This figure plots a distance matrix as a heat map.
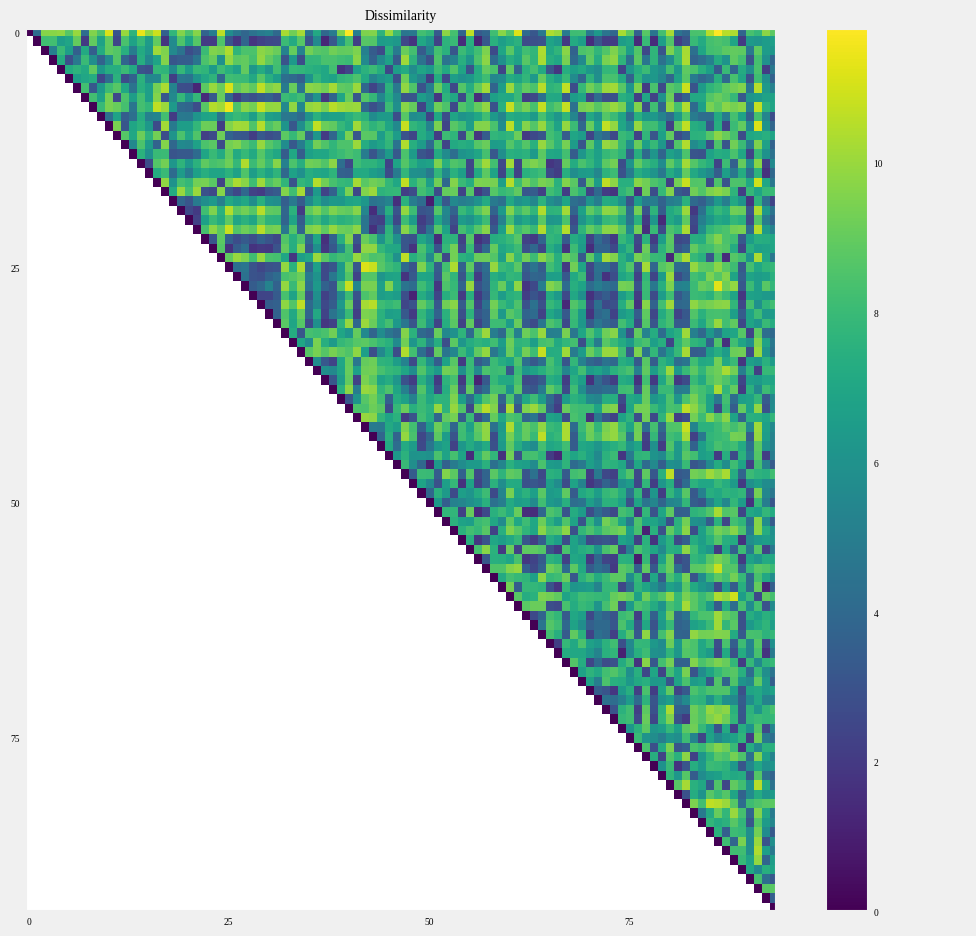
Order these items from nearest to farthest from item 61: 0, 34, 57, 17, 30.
34, 30, 17, 57, 0
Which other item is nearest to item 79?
20
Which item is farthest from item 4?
0
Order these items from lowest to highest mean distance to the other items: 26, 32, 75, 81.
81, 26, 75, 32
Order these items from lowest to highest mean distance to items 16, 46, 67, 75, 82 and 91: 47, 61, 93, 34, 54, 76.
54, 76, 93, 47, 34, 61
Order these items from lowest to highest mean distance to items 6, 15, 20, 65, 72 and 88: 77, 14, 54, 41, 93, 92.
92, 14, 93, 77, 54, 41
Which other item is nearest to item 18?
50
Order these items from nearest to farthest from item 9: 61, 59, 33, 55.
33, 59, 55, 61
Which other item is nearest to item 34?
19
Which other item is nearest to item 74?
66
